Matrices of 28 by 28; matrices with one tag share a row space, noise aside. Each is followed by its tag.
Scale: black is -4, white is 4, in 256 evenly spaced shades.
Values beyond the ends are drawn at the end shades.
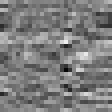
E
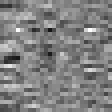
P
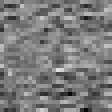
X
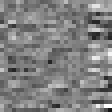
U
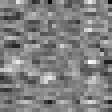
P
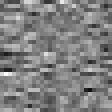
P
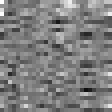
X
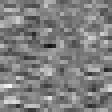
P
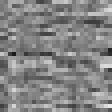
U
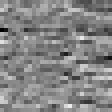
E
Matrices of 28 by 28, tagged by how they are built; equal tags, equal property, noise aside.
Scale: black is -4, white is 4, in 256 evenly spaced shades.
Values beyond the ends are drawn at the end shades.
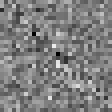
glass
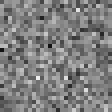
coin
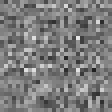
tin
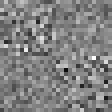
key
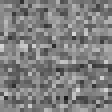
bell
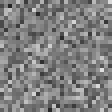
coin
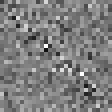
glass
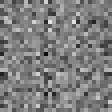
tin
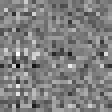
tin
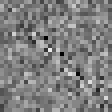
glass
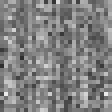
bell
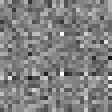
tin
